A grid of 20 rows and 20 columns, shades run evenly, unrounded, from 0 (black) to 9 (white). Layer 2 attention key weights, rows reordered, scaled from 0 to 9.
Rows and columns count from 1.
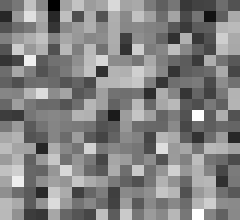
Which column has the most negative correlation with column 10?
5
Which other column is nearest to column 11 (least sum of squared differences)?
13
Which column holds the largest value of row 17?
2
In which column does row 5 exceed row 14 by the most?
4
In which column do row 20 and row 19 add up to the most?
17
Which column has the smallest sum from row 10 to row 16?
9
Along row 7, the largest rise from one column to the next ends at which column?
10
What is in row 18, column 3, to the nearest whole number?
3
